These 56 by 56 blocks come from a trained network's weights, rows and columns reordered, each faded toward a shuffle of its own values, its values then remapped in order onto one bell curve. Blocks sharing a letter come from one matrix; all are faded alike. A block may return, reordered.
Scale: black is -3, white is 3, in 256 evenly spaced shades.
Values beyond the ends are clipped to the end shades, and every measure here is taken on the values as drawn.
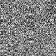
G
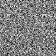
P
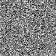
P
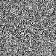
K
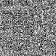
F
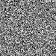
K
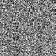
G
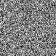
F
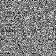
K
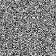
P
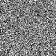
P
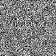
P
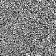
P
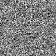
K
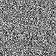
P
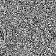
F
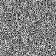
F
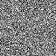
F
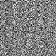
G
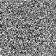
K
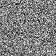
K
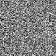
F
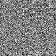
F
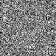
K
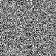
G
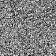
K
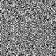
G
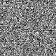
K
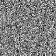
K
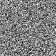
F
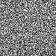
F
